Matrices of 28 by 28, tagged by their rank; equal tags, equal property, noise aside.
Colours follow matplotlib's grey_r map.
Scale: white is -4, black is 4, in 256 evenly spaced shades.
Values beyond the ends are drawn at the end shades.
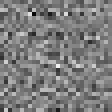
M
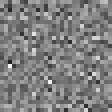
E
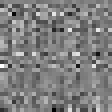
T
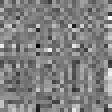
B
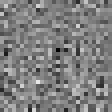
M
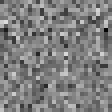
M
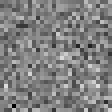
E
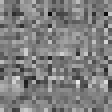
B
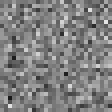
E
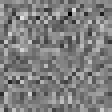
M
